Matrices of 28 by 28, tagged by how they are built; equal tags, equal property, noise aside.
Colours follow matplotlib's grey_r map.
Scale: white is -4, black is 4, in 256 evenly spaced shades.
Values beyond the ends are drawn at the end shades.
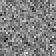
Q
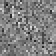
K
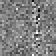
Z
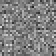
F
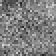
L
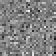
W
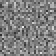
F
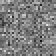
F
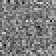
W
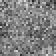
L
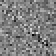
K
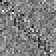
K
